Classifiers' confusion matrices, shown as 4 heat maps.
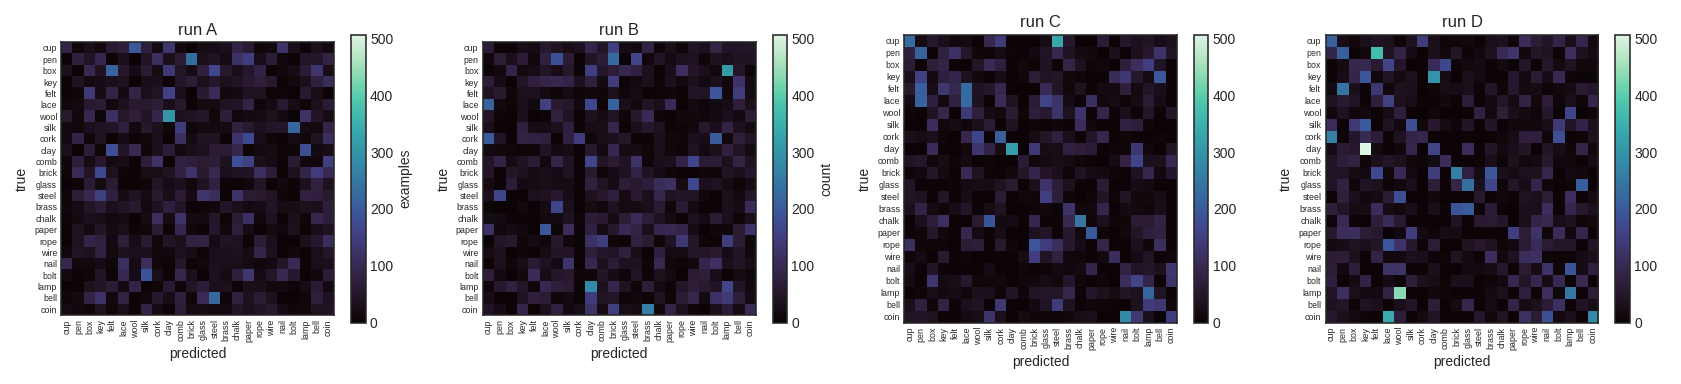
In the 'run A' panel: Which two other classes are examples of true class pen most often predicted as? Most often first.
brick, paper
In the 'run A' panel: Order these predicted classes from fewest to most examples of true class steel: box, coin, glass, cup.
cup, coin, box, glass
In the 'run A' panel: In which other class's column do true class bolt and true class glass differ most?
silk
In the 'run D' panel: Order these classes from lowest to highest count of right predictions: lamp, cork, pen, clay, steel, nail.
steel, cork, nail, clay, pen, lamp
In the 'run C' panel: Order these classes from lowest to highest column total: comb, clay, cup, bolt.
comb, clay, cup, bolt
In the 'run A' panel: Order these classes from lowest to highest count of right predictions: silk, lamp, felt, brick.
lamp, silk, felt, brick
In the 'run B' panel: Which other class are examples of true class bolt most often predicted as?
felt
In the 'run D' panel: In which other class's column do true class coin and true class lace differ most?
nail
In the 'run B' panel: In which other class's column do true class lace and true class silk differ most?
cup
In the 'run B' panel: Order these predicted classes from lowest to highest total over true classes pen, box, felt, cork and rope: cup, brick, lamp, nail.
nail, cup, brick, lamp
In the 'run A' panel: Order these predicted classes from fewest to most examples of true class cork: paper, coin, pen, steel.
steel, pen, coin, paper
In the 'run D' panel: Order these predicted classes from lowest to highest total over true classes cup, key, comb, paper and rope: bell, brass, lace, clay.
brass, bell, lace, clay
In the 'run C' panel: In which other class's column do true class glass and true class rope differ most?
brick
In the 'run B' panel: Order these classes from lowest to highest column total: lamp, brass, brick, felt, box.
box, felt, brass, lamp, brick
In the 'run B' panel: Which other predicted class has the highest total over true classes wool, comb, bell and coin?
clay
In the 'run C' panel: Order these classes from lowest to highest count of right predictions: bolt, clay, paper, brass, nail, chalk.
nail, brass, bolt, paper, chalk, clay
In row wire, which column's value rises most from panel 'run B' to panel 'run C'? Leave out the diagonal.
brick
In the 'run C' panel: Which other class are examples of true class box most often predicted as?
lamp
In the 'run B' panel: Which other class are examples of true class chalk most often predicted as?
steel
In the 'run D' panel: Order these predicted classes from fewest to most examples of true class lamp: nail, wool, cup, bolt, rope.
bolt, cup, rope, nail, wool
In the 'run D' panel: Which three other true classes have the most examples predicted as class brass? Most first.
brick, glass, wire
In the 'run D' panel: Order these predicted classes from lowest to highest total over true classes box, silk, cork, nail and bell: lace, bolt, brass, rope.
brass, rope, lace, bolt
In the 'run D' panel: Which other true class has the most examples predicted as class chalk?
pen
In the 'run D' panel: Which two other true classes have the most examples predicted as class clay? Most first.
key, brick
